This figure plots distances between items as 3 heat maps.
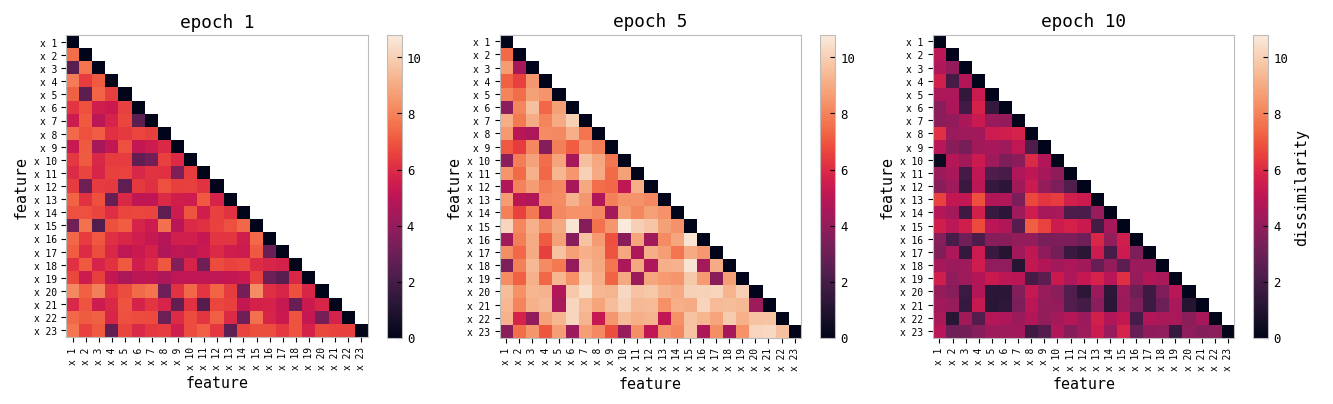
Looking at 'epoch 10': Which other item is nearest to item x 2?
x 22
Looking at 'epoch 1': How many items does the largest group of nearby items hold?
4
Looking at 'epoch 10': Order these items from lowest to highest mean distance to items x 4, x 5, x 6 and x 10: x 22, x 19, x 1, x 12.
x 12, x 1, x 22, x 19
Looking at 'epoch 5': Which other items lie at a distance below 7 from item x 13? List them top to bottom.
x 2, x 3, x 8, x 22
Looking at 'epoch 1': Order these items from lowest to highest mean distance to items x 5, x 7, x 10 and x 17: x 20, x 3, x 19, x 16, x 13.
x 19, x 16, x 13, x 3, x 20
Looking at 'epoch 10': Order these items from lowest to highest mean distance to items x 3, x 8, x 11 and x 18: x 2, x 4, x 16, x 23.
x 23, x 16, x 2, x 4
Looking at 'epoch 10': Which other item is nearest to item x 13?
x 15
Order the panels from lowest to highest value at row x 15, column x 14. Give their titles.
epoch 10, epoch 1, epoch 5
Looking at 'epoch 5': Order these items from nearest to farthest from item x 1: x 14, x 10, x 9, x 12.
x 10, x 12, x 9, x 14
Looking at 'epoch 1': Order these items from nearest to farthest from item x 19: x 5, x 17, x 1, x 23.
x 17, x 5, x 23, x 1
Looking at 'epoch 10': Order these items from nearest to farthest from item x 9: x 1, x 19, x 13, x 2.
x 19, x 2, x 1, x 13
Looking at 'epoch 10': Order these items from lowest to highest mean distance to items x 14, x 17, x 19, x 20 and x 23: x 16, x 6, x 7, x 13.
x 6, x 16, x 7, x 13
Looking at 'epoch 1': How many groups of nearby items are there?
7
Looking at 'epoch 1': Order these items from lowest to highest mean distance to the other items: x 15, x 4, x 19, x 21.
x 19, x 21, x 4, x 15
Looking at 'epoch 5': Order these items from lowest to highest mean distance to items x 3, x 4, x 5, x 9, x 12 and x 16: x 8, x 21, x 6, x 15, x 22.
x 6, x 8, x 22, x 21, x 15
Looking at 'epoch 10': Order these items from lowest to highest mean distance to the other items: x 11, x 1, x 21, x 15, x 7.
x 21, x 11, x 7, x 1, x 15
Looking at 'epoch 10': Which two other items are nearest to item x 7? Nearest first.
x 18, x 15
